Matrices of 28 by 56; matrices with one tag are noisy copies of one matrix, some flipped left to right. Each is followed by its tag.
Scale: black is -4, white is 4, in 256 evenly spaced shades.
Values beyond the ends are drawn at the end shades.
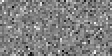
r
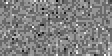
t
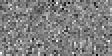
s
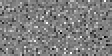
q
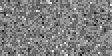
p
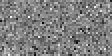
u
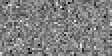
s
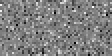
p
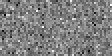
p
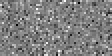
p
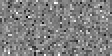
u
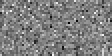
u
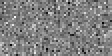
t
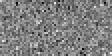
s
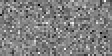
q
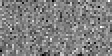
r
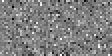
r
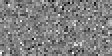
s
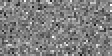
p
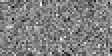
r
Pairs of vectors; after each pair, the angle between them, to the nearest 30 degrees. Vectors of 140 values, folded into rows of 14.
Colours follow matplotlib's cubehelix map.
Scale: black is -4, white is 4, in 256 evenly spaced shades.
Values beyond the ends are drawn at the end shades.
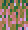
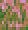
120 degrees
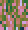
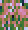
90 degrees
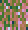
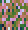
60 degrees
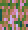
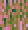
120 degrees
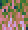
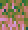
30 degrees
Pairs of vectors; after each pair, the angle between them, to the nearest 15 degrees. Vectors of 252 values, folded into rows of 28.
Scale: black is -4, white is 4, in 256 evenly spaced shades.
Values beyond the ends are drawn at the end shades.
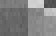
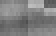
45 degrees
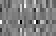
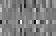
165 degrees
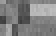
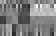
30 degrees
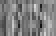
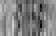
45 degrees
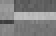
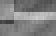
15 degrees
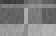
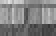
165 degrees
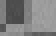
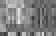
135 degrees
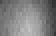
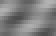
90 degrees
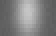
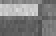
75 degrees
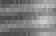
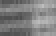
15 degrees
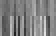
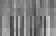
150 degrees
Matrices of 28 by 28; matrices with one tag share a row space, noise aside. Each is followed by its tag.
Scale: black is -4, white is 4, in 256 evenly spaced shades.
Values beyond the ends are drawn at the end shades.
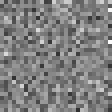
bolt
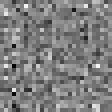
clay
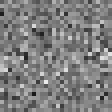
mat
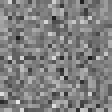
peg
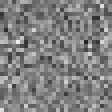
mat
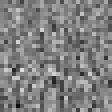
peg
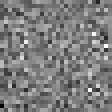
mat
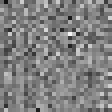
bolt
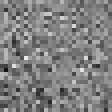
clay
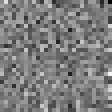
bolt
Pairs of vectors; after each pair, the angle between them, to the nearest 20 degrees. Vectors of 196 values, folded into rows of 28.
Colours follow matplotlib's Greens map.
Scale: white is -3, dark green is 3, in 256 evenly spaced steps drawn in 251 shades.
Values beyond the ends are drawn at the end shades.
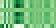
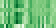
40 degrees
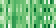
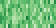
140 degrees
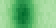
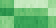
80 degrees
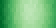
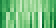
60 degrees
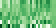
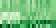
60 degrees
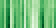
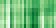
160 degrees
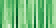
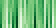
40 degrees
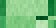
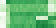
140 degrees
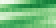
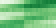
20 degrees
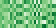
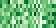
40 degrees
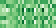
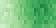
100 degrees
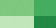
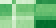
40 degrees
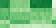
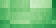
140 degrees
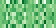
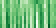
100 degrees
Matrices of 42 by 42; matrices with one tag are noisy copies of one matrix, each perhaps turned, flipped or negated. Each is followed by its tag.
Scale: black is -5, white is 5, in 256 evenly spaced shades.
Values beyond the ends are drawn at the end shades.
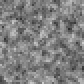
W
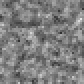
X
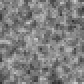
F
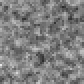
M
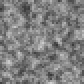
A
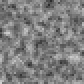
A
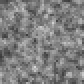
F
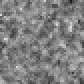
W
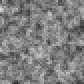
F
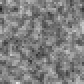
F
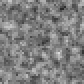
A
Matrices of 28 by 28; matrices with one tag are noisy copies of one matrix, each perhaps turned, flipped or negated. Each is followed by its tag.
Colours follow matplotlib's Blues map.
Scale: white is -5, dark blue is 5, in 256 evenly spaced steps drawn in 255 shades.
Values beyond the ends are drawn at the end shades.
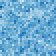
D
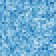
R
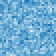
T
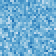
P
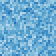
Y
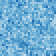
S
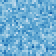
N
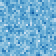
Y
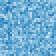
P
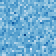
Y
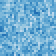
T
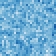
T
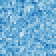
D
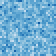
R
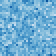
N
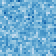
R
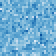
D
